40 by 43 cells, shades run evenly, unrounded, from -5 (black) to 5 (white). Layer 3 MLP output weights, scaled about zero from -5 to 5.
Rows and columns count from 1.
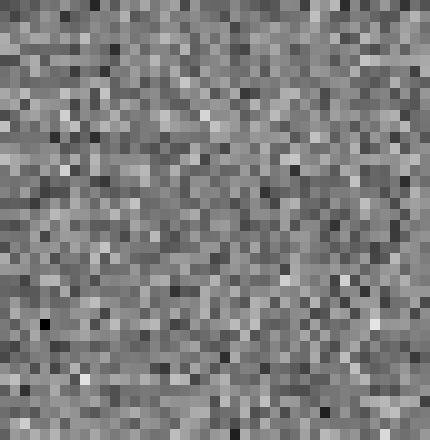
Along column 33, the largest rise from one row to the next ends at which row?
39
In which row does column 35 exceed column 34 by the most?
26
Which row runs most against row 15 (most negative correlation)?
11
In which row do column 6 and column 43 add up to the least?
13
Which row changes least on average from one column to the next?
36
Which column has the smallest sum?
33
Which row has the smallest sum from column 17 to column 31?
34
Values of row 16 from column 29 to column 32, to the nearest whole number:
0 -3 1 1
